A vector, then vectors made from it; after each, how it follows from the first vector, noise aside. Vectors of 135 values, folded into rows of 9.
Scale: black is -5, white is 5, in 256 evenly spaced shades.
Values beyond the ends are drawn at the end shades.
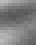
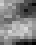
reversed, negated, scaled up.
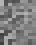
sign-scrambled.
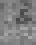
wrapped around, negated, partly zeroed.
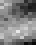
reversed, negated, scaled up.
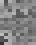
sign-scrambled.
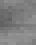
wrapped around, negated, shrunk.
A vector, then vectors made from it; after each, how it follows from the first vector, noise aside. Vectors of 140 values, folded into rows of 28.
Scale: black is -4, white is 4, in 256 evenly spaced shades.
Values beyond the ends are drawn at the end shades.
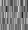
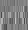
wrapped around, partly zeroed.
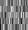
reversed.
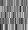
reversed.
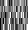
reversed, scaled up.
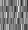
copied.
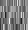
reversed.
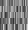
reversed.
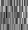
sign-scrambled.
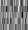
copied.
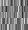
copied.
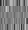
negated, partly zeroed.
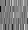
wrapped around, partly zeroed.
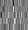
wrapped around, partly zeroed.
